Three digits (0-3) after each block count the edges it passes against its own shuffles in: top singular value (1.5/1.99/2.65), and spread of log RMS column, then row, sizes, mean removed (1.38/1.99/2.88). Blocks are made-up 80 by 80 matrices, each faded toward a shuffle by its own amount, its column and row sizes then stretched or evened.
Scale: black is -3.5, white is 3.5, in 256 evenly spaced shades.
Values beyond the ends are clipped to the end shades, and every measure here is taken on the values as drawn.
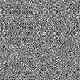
2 0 0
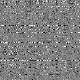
2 0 3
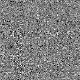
0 2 2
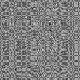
3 0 0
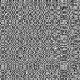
3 1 2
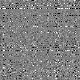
1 2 3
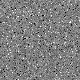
0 0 0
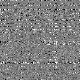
1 1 3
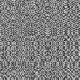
3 2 0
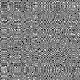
3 0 2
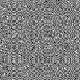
3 1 0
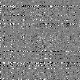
1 2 3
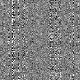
2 3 0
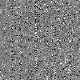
1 2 0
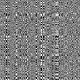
3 3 2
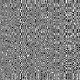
3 3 0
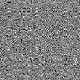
2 0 2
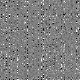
0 3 1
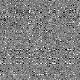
2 1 2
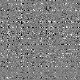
0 2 3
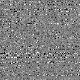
1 0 3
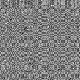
3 1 0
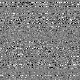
0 0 3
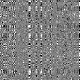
3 3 1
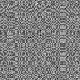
3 0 1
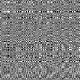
3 2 3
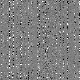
0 3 1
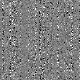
0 3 0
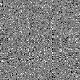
2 1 1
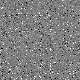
0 1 1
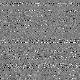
0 0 3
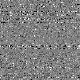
0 0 3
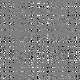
2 3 3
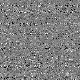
1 1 2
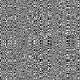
3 3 1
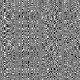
3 3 1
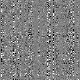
1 3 2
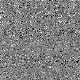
1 0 2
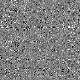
1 2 2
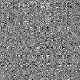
2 1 2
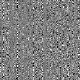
2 3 1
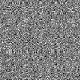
2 0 2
